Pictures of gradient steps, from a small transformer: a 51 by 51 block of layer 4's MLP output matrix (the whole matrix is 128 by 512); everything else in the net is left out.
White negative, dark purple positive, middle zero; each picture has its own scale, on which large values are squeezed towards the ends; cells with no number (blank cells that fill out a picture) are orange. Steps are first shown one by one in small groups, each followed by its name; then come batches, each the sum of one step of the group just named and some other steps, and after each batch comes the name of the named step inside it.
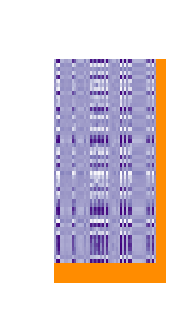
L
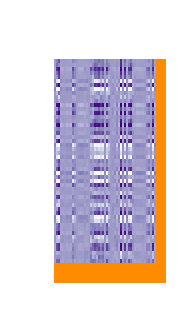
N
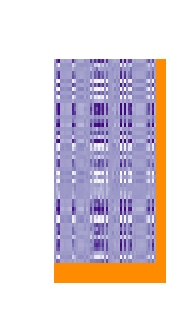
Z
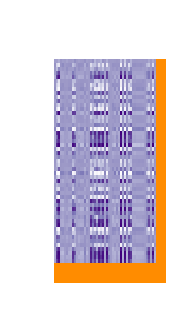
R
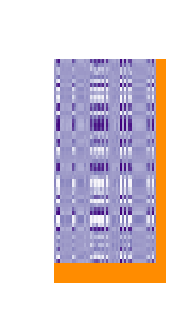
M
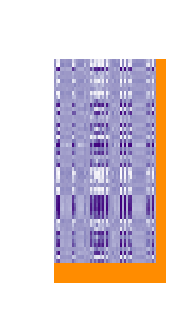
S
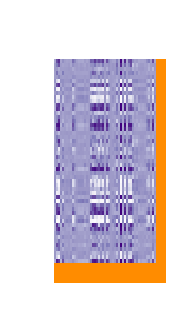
M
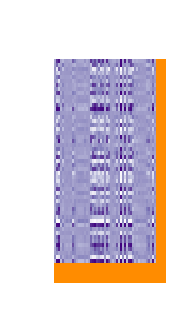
L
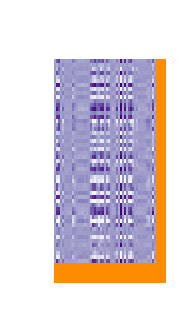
M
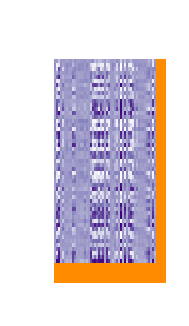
R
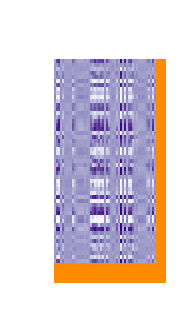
M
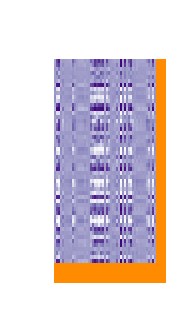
M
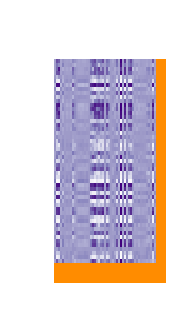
N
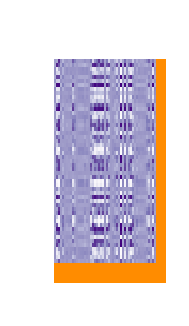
M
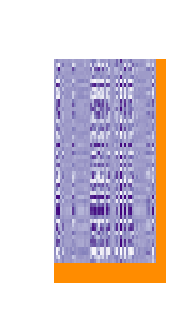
S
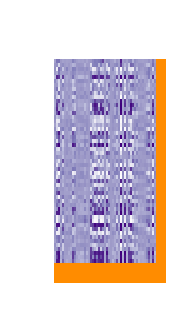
R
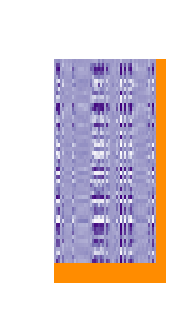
N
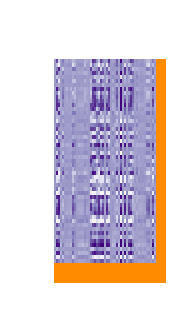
S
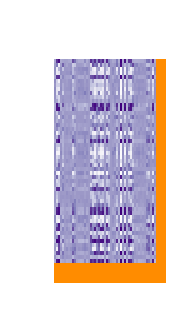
L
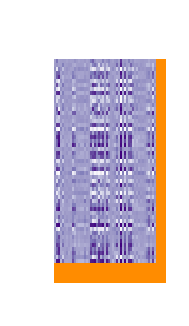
R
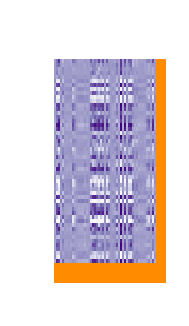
M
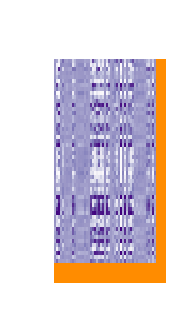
S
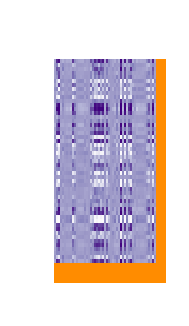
Z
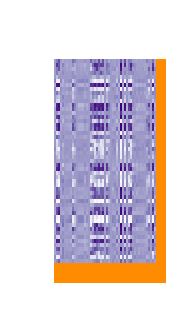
M
